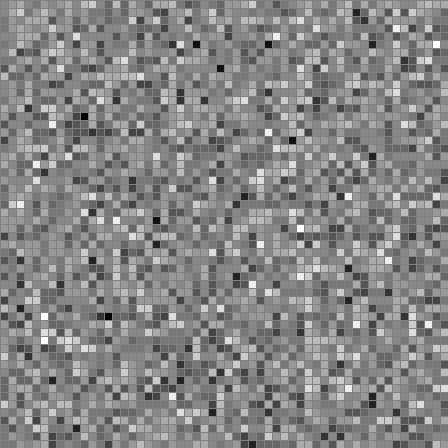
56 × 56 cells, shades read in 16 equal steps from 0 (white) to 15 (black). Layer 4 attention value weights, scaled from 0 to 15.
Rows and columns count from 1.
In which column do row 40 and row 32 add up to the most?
14
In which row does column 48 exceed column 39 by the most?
49
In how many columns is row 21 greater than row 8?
25
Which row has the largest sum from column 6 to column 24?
17
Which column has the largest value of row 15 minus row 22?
11
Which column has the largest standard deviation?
38
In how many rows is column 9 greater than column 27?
25
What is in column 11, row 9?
10
